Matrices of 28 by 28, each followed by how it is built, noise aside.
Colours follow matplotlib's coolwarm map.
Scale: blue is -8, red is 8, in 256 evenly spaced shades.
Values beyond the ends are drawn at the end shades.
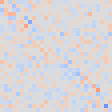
banded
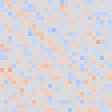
Toeplitz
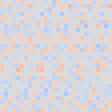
repeating columns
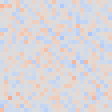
Toeplitz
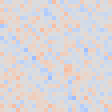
Toeplitz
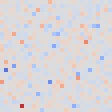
sparse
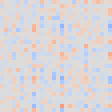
low rank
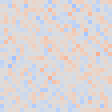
Toeplitz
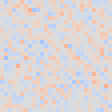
Toeplitz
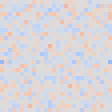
repeating columns
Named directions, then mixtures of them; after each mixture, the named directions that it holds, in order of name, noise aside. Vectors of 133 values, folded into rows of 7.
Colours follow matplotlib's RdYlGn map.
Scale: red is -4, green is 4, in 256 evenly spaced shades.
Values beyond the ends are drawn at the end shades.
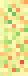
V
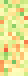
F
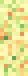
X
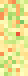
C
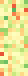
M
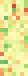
M.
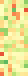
M.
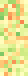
C.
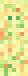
C, X.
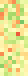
C.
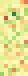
M, V.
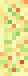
V.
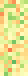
C, F.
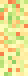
C.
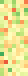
C, M.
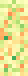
X.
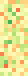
C, V.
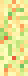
X.
